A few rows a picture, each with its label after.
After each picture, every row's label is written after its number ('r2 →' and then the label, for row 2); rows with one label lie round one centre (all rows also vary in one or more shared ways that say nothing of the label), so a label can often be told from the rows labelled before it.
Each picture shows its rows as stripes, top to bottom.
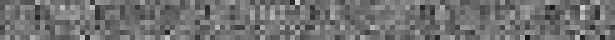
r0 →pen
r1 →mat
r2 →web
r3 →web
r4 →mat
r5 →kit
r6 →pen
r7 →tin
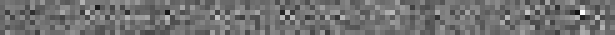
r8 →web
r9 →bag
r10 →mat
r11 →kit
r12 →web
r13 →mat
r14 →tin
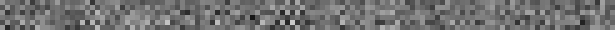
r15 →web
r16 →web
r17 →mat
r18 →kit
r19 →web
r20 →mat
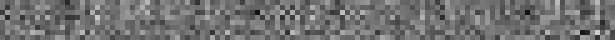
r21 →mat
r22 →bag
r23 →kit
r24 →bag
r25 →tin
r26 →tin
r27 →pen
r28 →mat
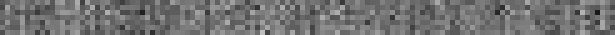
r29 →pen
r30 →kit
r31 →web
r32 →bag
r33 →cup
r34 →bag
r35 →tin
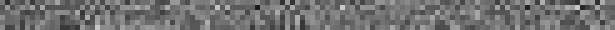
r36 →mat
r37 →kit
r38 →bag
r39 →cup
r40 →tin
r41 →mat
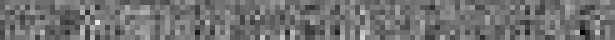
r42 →pen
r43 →web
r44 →mat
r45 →cup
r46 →kit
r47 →mat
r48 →pen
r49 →mat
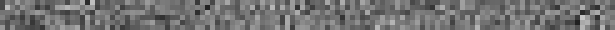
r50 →mat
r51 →web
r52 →pen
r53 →cup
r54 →mat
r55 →bag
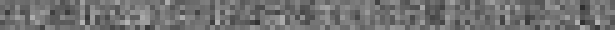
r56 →web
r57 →bag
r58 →mat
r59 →bag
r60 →bag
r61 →cup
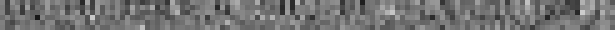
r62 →pen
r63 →mat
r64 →mat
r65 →mat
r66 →cup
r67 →bag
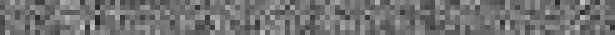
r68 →bag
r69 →pen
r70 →web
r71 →web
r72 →bag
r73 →bag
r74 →tin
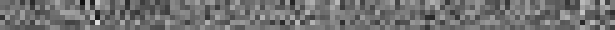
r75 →kit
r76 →pen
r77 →bag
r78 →web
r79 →tin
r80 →cup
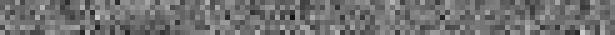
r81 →mat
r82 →web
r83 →kit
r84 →bag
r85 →cup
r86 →pen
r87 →cup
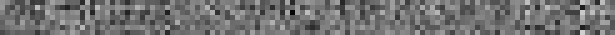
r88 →cup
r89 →cup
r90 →pen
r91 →kit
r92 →pen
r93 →web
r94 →mat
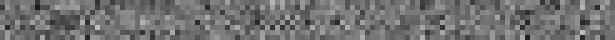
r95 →pen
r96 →web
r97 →kit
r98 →bag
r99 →mat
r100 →bag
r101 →tin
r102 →tin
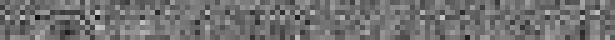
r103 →pen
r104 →web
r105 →kit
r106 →kit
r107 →mat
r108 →kit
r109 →mat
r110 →pen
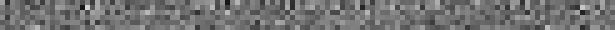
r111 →bag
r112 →kit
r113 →mat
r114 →mat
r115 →bag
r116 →pen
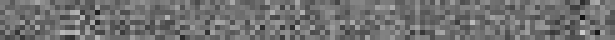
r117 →pen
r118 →mat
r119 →pen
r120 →web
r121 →bag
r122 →pen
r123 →web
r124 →mat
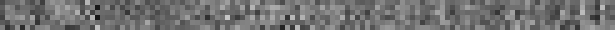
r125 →cup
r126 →bag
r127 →kit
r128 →cup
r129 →mat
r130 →mat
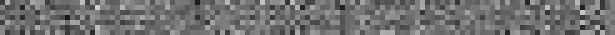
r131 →tin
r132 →tin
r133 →mat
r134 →mat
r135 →tin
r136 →tin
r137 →mat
